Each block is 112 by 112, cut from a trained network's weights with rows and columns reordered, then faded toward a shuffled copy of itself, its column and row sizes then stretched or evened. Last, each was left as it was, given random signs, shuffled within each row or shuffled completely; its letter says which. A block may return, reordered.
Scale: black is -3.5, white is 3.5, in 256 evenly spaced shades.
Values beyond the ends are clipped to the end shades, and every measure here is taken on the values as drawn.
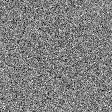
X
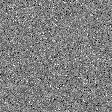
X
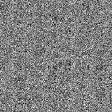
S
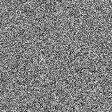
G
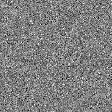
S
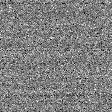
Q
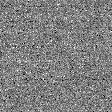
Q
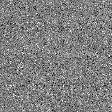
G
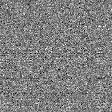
S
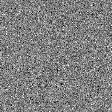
G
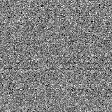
S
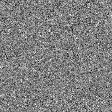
G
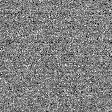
Q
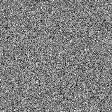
Q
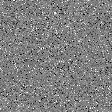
Q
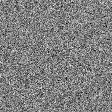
Q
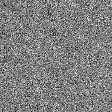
G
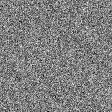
X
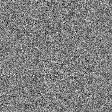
G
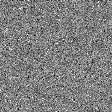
G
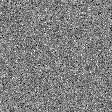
X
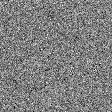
X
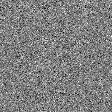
G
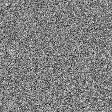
Q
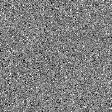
G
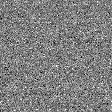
Q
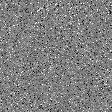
X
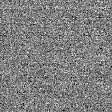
S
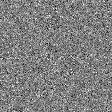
Q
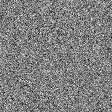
X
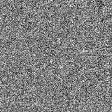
S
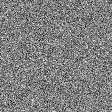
X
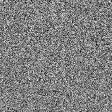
G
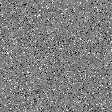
Q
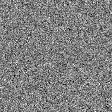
Q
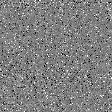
G
